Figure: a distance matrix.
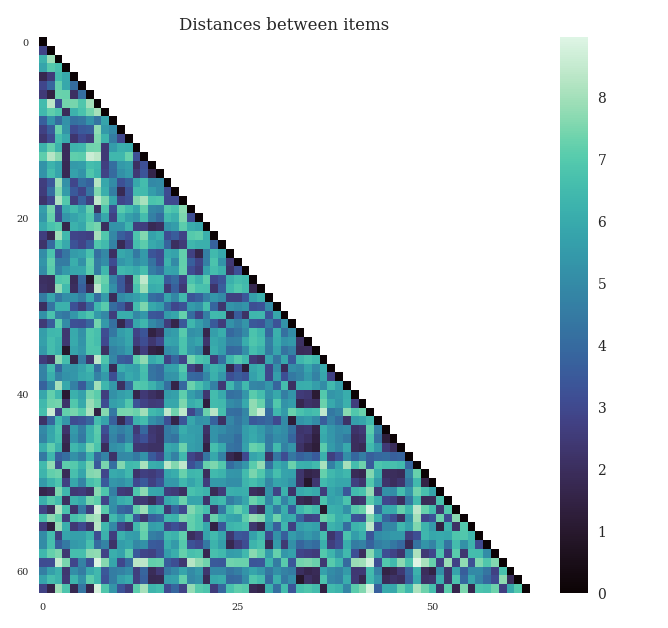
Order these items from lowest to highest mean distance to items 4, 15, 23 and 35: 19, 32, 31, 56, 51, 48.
32, 51, 31, 56, 19, 48
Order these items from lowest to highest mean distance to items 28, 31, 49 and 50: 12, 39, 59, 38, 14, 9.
14, 12, 9, 38, 39, 59
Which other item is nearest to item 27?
6
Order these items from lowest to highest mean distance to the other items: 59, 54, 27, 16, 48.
16, 27, 54, 59, 48
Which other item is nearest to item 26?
37
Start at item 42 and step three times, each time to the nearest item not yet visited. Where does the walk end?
56
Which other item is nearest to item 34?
50
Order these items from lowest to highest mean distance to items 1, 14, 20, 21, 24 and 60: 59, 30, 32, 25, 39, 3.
3, 25, 32, 30, 39, 59
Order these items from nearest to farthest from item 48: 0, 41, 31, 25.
25, 31, 0, 41
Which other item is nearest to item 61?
33
